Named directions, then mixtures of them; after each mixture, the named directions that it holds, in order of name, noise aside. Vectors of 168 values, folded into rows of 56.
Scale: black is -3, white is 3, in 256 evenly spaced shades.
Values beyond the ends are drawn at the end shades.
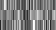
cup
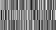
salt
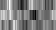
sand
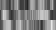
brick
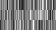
brick, cup, salt.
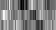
brick, sand.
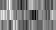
sand.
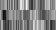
brick, cup, sand.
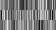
brick, salt.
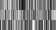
cup, salt, sand.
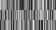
brick, cup, salt.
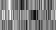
salt, sand.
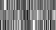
cup.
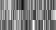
cup, salt, sand.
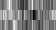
sand.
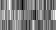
cup, salt, sand.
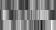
brick.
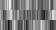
brick, cup, sand.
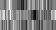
salt, sand.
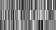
brick, cup, salt.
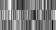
cup, salt, sand.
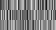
salt.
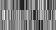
brick, salt, sand.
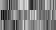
brick, salt, sand.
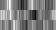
sand.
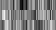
brick, salt, sand.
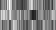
sand.
